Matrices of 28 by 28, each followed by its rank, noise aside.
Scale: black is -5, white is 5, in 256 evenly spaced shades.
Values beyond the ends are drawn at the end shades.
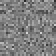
six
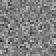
five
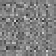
five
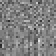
five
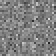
six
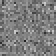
eight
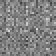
five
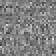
seven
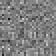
five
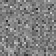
eight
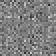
seven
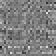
five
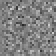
seven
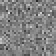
eight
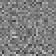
five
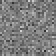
six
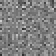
five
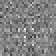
six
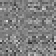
six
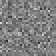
six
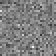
seven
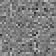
seven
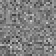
eight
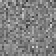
six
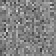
six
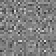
six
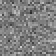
eight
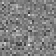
six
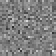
five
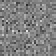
six
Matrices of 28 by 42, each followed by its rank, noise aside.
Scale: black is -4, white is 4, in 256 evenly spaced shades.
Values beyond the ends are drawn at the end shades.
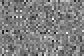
seven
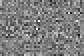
six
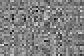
five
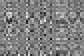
three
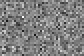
six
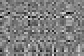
three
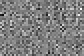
six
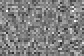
five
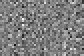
seven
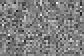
seven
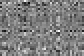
three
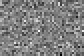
seven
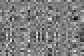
four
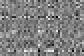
four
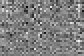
five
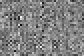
six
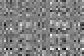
three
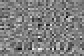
three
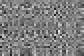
four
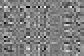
three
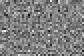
seven
